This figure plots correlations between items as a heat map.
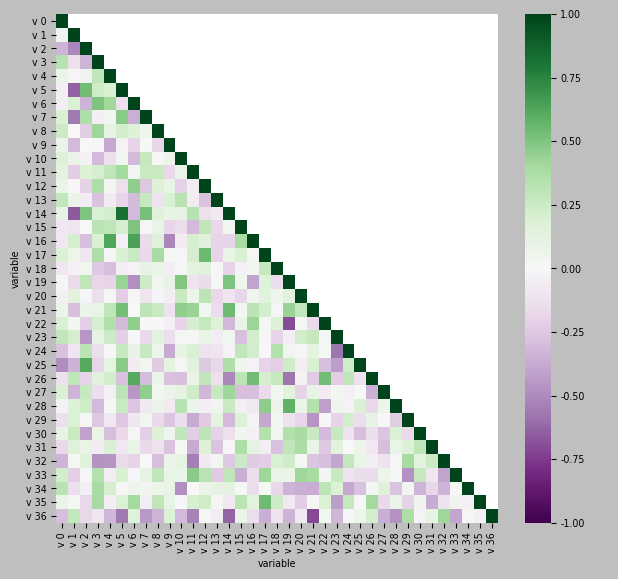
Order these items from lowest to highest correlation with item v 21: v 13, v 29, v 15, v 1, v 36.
v 36, v 29, v 1, v 13, v 15
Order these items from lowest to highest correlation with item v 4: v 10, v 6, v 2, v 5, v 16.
v 10, v 2, v 5, v 6, v 16
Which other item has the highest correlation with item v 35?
v 17
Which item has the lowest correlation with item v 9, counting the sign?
v 16
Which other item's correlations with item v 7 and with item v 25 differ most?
v 0
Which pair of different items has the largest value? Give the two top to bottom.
v 5, v 14
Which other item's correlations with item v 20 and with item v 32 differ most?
v 33
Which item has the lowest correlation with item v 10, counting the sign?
v 34
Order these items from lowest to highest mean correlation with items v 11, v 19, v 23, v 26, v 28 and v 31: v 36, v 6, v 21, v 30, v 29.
v 36, v 29, v 6, v 30, v 21
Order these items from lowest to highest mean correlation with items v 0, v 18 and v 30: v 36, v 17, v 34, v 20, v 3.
v 36, v 34, v 3, v 20, v 17
